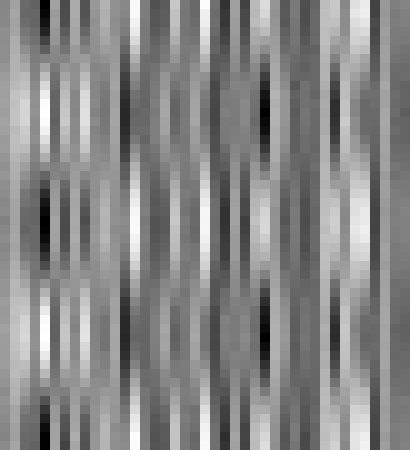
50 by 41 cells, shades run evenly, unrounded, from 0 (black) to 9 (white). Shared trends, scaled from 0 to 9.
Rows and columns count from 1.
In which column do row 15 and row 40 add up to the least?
27
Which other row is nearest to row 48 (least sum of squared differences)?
3
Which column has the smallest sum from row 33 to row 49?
13
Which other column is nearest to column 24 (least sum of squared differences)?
10
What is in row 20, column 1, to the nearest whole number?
5
